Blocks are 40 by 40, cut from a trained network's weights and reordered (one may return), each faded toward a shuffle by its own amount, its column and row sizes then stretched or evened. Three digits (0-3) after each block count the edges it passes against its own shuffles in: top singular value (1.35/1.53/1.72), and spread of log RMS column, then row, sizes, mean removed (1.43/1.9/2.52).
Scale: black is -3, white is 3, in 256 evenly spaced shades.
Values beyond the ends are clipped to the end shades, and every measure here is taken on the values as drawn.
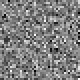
0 1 0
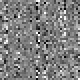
1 3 0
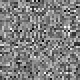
2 0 1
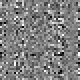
2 3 1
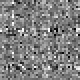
1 1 2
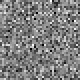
1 0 1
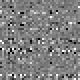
0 2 3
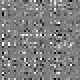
1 3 3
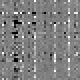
3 3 2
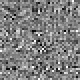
1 0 2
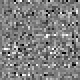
0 1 3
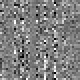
0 3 0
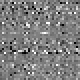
0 1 3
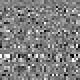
3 2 3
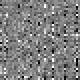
2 3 1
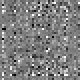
0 3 2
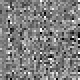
1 3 0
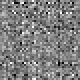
0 1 2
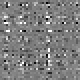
1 2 3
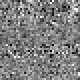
0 0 2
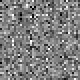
0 2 1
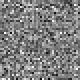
2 0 2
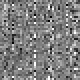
1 3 0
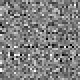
2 0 2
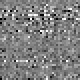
1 0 3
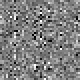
1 2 1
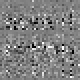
0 2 3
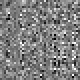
1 3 0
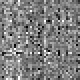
2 2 1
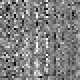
1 3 0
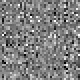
1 3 1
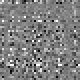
1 3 3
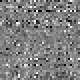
0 1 3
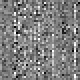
2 3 0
